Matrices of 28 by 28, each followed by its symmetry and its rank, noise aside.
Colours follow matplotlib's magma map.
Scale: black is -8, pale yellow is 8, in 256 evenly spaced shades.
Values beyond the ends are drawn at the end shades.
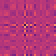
symmetric, rank one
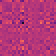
symmetric, rank two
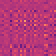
no symmetry, rank two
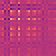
symmetric, rank one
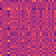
no symmetry, rank two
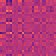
no symmetry, rank two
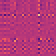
no symmetry, rank two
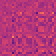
antisymmetric, rank two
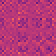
symmetric, rank three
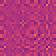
symmetric, rank three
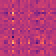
no symmetry, rank two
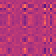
no symmetry, rank one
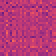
no symmetry, rank three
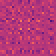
no symmetry, rank three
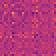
symmetric, rank three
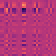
no symmetry, rank one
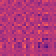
symmetric, rank two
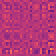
antisymmetric, rank two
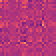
symmetric, rank three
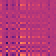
no symmetry, rank one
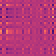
no symmetry, rank one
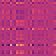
no symmetry, rank one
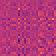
no symmetry, rank three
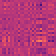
no symmetry, rank two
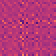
no symmetry, rank two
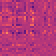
antisymmetric, rank two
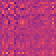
symmetric, rank three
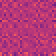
no symmetry, rank two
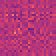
no symmetry, rank three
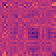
symmetric, rank three
